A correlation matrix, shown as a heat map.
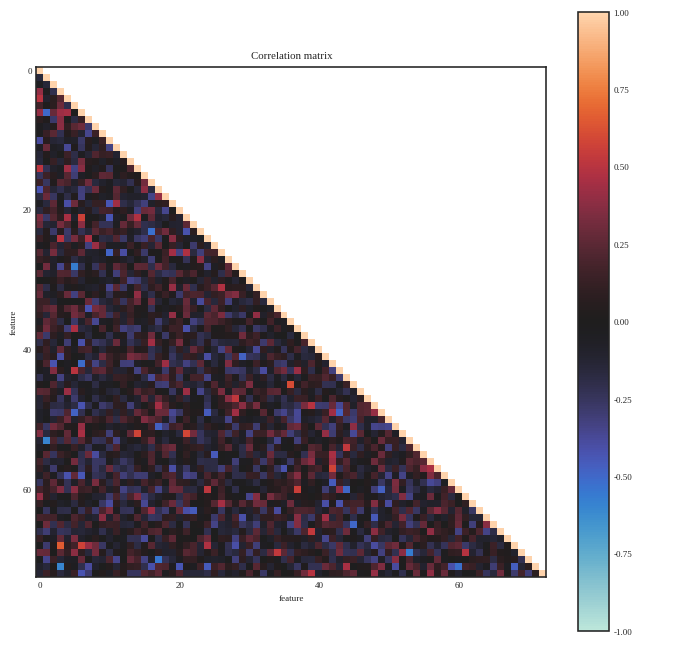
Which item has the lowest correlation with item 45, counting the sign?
65
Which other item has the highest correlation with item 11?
19
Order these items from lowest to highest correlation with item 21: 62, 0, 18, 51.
18, 51, 62, 0
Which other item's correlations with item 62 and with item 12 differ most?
26
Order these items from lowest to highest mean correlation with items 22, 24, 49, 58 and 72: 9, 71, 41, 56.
9, 41, 71, 56
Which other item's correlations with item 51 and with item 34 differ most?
69
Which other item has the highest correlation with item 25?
8
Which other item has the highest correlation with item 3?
68
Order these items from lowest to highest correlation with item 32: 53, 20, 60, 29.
20, 60, 53, 29
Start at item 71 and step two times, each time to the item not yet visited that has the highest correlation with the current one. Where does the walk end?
54
